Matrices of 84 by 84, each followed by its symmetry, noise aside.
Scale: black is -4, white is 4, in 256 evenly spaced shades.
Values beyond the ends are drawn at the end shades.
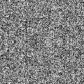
mirrored top to bottom.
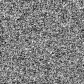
no symmetry.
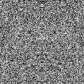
mirrored left to right.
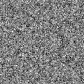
mirrored top to bottom.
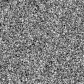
no symmetry.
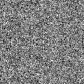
mirrored top to bottom.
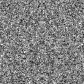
mirrored left to right.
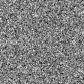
mirrored top to bottom.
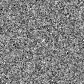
symmetric across the other diagonal.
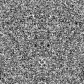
mirrored left to right.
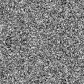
mirrored top to bottom.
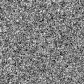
symmetric.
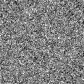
symmetric across the other diagonal.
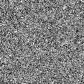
no symmetry.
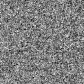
no symmetry.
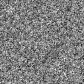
symmetric.
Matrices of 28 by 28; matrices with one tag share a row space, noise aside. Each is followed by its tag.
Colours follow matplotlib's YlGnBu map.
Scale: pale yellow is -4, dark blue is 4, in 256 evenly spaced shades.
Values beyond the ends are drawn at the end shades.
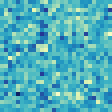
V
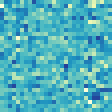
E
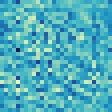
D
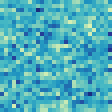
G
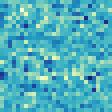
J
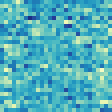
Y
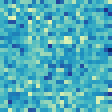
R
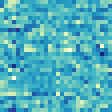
Y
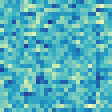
J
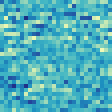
Y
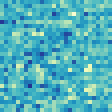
G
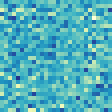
E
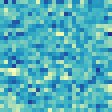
R
